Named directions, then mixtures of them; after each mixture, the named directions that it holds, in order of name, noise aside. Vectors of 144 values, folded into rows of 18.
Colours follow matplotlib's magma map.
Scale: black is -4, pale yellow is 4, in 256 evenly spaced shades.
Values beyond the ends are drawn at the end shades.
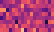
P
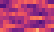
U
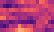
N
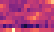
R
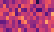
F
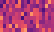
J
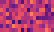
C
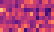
C, F, P.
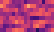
U.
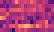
C, N, R.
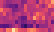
N, R.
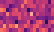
C, P.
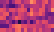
C, N.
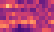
N.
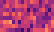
C, N, U.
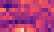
N, P.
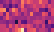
N, P.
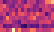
F, R.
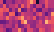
F.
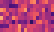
C, N.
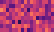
C.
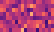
P, U.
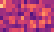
C, J, U.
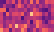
C, J, P.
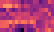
N, P.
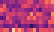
F, P, R.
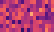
C.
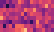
J, N.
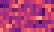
C, J, U.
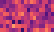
C, U.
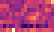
R.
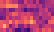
N.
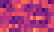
P, U.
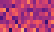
P.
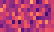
C, F.
